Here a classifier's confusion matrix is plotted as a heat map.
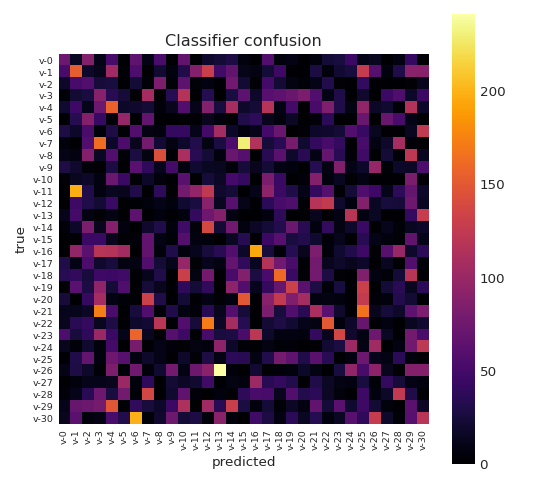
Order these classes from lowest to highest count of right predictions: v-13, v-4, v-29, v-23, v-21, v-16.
v-29, v-13, v-21, v-23, v-4, v-16
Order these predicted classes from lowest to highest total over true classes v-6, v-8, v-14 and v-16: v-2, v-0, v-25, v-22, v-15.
v-0, v-15, v-22, v-25, v-2
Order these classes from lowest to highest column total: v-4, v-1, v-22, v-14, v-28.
v-28, v-22, v-1, v-14, v-4
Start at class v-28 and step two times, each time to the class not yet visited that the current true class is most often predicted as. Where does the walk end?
v-15
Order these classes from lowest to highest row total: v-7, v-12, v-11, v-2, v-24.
v-2, v-24, v-12, v-11, v-7
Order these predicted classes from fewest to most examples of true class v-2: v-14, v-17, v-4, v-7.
v-7, v-4, v-17, v-14
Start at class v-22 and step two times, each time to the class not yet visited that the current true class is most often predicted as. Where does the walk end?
v-21
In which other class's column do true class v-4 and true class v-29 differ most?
v-17
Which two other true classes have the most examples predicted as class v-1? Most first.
v-11, v-16
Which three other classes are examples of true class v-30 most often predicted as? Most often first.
v-6, v-26, v-13
